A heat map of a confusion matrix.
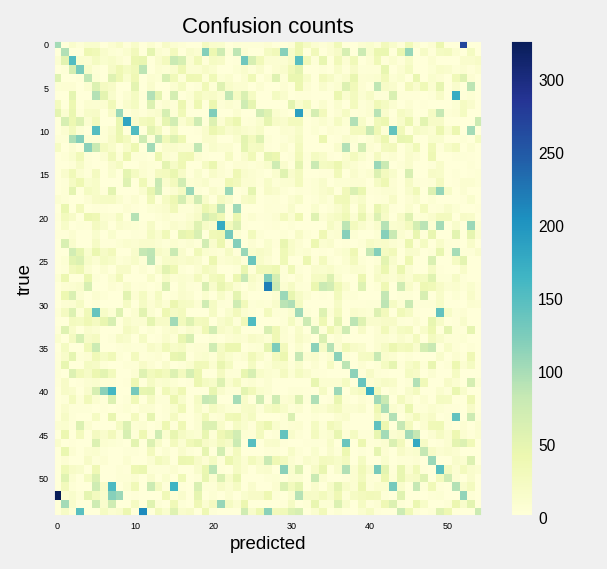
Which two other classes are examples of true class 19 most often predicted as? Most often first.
23, 21
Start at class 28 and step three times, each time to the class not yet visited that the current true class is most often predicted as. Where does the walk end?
41
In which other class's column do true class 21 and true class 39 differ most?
49
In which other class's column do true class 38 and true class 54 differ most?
11
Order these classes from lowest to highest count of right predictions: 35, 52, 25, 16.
16, 35, 52, 25
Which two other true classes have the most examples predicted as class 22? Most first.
17, 6
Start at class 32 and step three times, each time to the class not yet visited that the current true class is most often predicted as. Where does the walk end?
4
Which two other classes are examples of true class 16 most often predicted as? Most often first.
13, 9
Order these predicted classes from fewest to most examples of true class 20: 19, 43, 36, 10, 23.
43, 36, 23, 19, 10
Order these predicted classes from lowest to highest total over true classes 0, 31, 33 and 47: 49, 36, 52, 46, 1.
46, 36, 1, 49, 52
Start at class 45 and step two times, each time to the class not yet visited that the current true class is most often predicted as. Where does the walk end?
42
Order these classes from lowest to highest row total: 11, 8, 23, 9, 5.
23, 5, 11, 8, 9
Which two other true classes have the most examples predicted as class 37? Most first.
46, 22
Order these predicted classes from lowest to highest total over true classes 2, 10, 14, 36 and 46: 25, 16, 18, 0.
0, 18, 16, 25
